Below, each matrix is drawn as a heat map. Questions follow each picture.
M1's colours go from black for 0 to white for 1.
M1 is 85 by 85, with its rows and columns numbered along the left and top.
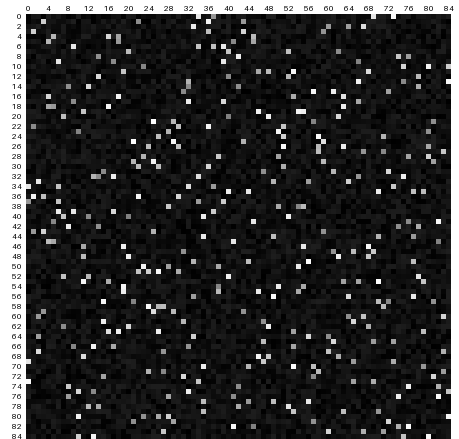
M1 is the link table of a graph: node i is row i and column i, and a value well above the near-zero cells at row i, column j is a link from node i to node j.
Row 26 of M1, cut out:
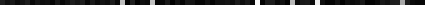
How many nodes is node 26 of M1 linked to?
6
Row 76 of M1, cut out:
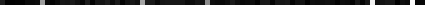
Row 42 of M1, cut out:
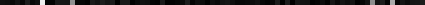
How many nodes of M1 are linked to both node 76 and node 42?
2
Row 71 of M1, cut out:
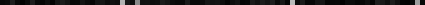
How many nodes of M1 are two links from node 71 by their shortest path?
4
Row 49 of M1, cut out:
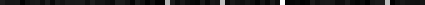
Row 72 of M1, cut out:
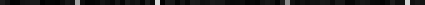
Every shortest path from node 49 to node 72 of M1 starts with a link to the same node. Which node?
node 44
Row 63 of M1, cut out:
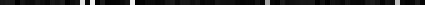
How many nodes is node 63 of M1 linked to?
5
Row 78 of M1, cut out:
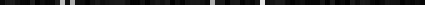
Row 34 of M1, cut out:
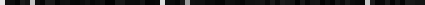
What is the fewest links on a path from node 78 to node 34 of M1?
3
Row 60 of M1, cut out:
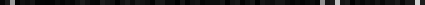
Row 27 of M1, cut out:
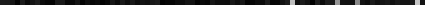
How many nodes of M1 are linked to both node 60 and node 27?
2
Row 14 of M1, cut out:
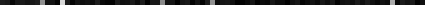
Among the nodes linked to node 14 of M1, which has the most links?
node 32
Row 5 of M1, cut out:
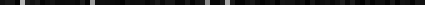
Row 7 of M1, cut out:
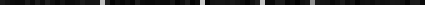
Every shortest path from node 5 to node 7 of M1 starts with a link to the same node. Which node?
node 18
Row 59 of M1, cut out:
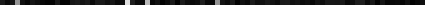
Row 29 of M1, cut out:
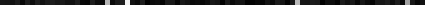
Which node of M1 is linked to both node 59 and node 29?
node 25
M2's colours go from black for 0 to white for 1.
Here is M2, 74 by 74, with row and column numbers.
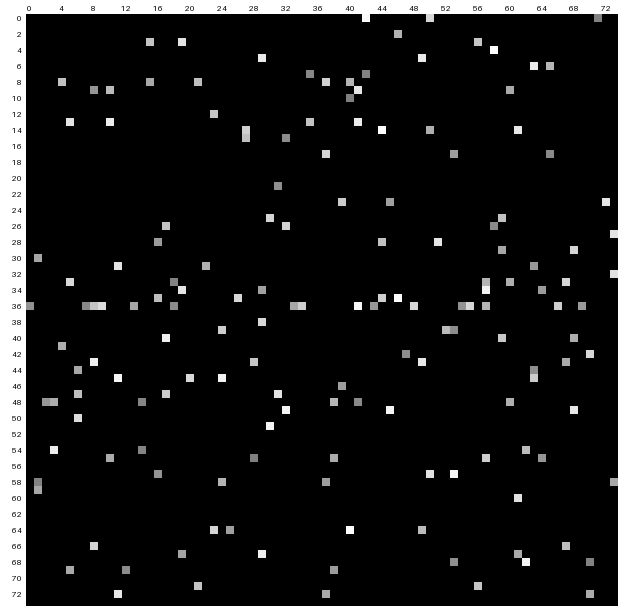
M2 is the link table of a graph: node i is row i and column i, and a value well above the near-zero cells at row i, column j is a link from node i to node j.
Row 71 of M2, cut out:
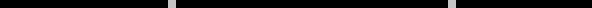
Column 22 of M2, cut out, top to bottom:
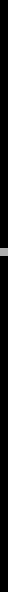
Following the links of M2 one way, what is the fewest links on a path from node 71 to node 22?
3
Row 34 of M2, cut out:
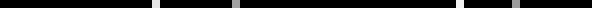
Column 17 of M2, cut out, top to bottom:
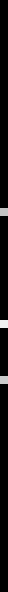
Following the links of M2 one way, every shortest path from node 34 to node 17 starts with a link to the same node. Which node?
node 64
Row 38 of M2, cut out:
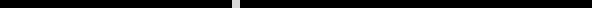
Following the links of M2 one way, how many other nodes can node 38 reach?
7
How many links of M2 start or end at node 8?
9
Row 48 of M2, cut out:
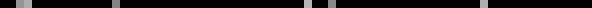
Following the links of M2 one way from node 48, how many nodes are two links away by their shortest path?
10
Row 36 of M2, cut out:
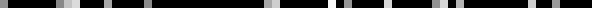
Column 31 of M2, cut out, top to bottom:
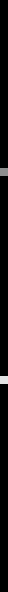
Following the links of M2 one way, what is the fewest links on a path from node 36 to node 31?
3
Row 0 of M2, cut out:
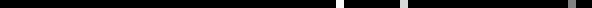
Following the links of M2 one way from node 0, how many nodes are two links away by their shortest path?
5
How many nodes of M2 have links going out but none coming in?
1
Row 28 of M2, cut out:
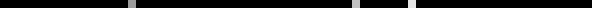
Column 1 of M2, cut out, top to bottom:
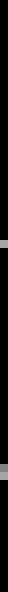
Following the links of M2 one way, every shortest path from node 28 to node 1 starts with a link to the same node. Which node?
node 51
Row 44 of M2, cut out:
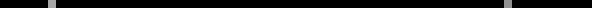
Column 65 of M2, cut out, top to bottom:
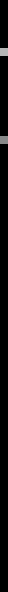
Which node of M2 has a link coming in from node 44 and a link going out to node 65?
node 6
